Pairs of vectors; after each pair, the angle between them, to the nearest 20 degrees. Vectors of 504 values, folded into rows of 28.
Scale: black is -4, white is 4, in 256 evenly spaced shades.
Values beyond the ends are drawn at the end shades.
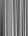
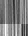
60 degrees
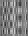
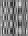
160 degrees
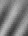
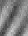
160 degrees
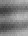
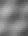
140 degrees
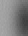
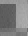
140 degrees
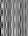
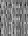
40 degrees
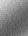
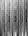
40 degrees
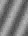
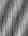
20 degrees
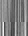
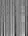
120 degrees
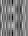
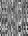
120 degrees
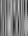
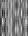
60 degrees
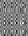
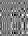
80 degrees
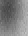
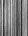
100 degrees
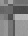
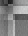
140 degrees
